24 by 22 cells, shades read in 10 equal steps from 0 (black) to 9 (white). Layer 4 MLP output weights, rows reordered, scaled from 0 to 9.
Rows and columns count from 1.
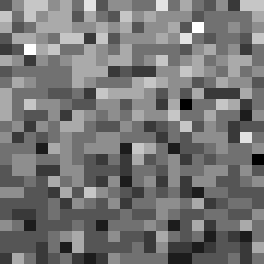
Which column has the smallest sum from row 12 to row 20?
11
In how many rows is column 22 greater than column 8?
9
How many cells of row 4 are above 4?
13
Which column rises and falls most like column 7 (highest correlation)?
16
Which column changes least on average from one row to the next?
4
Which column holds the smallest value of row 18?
17
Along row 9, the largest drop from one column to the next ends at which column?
18
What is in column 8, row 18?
7
